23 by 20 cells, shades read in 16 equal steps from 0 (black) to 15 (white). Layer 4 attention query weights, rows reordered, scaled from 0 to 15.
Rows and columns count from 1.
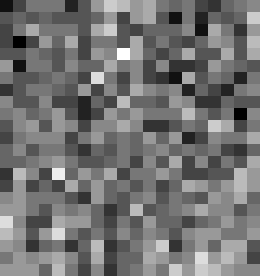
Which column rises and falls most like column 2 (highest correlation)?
5
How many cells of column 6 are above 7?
6
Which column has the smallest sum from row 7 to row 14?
19
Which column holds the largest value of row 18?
11
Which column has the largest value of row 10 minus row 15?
15
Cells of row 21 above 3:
16
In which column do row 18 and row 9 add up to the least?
9
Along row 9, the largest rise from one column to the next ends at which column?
10
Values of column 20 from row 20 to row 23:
9 5 4 8
